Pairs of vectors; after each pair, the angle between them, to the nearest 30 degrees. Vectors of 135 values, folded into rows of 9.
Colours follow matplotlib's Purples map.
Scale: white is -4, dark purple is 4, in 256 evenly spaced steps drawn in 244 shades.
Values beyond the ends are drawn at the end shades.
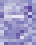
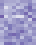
30 degrees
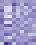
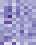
150 degrees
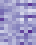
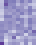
120 degrees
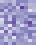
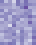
60 degrees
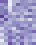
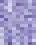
30 degrees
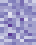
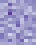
150 degrees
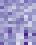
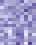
150 degrees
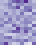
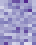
30 degrees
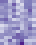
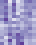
30 degrees
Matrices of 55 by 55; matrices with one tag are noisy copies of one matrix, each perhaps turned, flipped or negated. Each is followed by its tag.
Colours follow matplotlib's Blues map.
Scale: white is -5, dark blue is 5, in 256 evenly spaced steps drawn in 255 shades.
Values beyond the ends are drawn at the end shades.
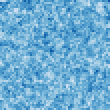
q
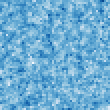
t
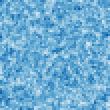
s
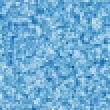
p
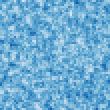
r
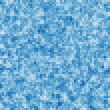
r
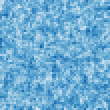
t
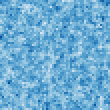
t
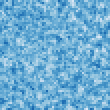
r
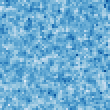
t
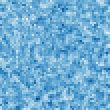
r
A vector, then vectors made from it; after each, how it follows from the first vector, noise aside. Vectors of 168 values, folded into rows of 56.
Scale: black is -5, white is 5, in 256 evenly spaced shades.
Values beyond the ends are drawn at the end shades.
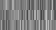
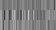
reversed, negated, partly zeroed.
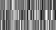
scaled up.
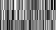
wrapped around, negated, scaled up.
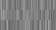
wrapped around, shrunk.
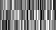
scaled up.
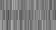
wrapped around, shrunk.
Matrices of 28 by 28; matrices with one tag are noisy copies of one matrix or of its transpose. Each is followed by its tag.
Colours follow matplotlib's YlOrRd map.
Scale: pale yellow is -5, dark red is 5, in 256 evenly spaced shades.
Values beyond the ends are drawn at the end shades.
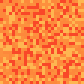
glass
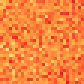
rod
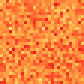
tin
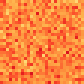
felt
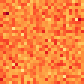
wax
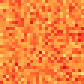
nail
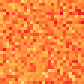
tin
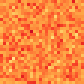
glass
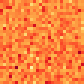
felt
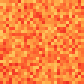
rod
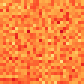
rod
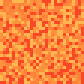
tin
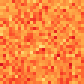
rod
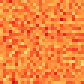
nail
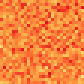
glass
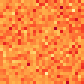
rod
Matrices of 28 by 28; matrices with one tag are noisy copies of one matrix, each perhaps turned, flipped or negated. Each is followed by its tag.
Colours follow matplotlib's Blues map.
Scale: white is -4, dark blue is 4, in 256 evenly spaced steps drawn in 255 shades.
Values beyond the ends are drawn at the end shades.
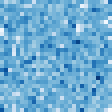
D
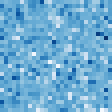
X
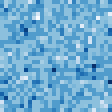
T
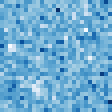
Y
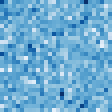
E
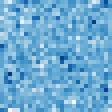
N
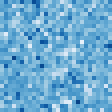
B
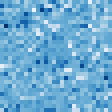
B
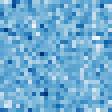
T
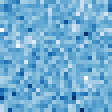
T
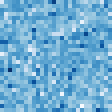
E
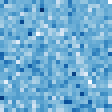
E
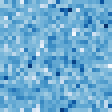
B
